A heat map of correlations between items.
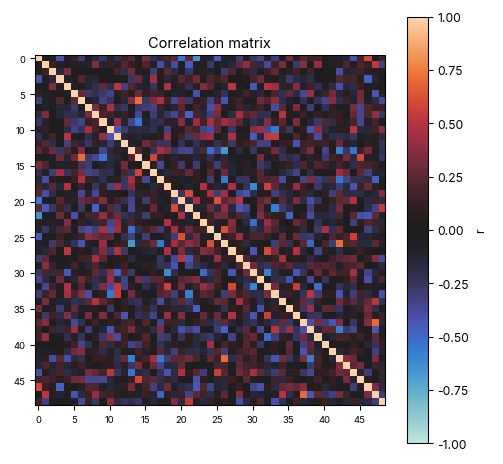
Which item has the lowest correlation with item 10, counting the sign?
33
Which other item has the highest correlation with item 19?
21
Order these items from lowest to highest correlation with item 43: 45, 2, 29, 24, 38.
38, 2, 24, 29, 45
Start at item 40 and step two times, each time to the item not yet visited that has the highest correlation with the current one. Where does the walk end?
26
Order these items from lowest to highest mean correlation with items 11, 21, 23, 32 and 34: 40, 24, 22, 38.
38, 40, 22, 24
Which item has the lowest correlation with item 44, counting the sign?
13
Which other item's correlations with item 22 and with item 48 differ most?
0
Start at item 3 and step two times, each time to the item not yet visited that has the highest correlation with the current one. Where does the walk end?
14
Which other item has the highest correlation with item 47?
37
